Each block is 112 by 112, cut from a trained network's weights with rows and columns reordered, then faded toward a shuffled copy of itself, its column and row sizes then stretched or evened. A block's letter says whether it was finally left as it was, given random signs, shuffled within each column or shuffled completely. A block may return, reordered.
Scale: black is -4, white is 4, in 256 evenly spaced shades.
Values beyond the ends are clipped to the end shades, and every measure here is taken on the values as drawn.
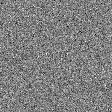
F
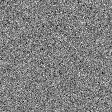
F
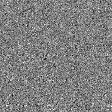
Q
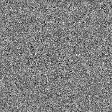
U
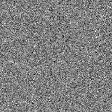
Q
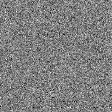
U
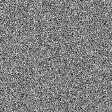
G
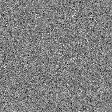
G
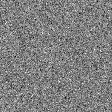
F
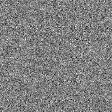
U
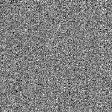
Q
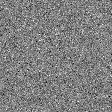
F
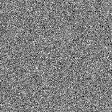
U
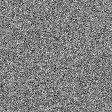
F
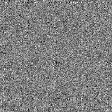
Q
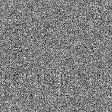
Q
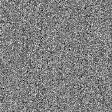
G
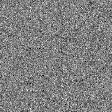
Q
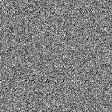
Q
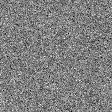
F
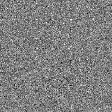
Q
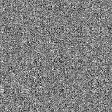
Q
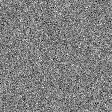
F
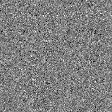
Q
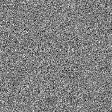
U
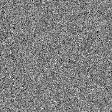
U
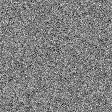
F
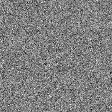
G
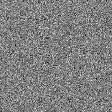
Q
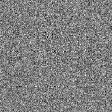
Q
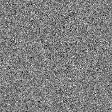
U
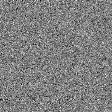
U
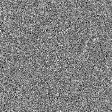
U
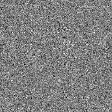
U
